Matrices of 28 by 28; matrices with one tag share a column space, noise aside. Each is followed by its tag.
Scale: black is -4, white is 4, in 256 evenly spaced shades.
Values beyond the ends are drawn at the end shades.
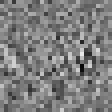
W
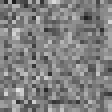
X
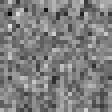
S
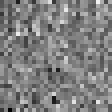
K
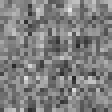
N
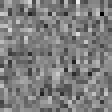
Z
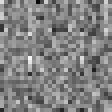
K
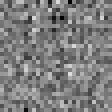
X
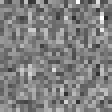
X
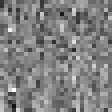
S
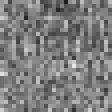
N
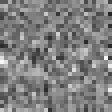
W
